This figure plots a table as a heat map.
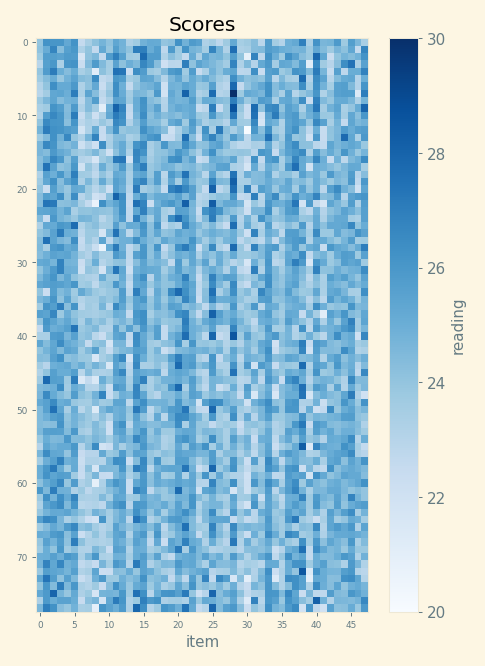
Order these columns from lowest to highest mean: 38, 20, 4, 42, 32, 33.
32, 42, 4, 38, 20, 33
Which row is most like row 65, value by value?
14
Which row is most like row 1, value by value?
19
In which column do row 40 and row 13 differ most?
8
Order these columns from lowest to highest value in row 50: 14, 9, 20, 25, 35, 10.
35, 9, 10, 20, 14, 25
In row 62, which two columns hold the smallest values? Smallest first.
32, 35
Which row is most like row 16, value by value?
4
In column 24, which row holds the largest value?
73
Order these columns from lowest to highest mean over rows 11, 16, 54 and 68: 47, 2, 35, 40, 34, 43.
35, 34, 43, 47, 2, 40
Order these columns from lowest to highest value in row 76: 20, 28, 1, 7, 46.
20, 7, 46, 28, 1
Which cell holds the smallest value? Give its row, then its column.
12, 30
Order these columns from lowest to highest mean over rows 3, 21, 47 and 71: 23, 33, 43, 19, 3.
23, 19, 43, 33, 3
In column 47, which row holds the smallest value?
48
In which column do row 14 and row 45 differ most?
28
